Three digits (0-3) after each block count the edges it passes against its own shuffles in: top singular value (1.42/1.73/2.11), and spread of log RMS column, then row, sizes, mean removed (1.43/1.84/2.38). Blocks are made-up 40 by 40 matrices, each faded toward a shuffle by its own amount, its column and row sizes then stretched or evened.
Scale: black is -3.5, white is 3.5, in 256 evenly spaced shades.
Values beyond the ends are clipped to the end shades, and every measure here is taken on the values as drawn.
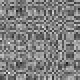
3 1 0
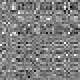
3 1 2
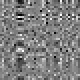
3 2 2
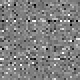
2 1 2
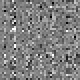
1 3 1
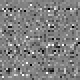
2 0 2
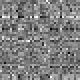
3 0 2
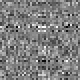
3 1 3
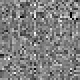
2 1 1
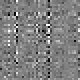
3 3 2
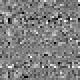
1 0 3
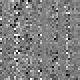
0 3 1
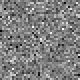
0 0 0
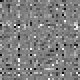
2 3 3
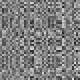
3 3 0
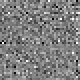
1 0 2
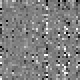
1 3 1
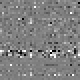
1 1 3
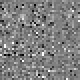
1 2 1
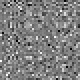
2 0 0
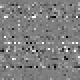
0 0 3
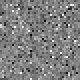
0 0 0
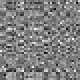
3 0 2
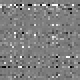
2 1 3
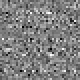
1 0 2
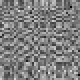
3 1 0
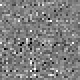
1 1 2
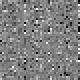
2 2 1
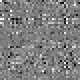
2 1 3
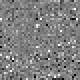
1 1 2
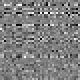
3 0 3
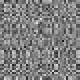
3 2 2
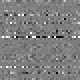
2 0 3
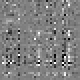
2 3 3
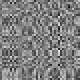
3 3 0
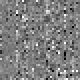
1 3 0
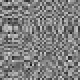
3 1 1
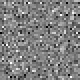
1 0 1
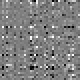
2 3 2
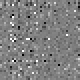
0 2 1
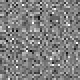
3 2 0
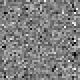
0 1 0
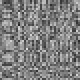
3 2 0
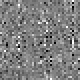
1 2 0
